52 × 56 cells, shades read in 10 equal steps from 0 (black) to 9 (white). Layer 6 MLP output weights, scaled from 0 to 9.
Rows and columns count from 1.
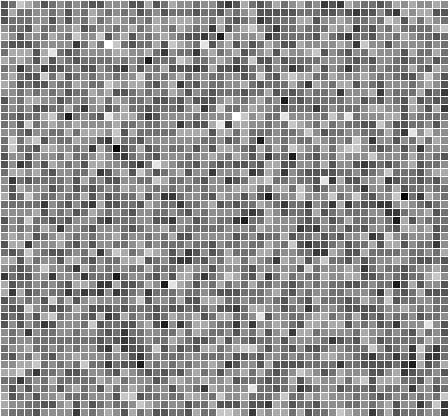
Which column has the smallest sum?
51
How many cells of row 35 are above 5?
11
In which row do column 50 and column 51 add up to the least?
36
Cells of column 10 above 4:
23
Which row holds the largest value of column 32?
49
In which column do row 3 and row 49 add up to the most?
32
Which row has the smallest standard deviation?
43
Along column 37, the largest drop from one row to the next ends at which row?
20
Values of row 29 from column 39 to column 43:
3 2 5 4 5
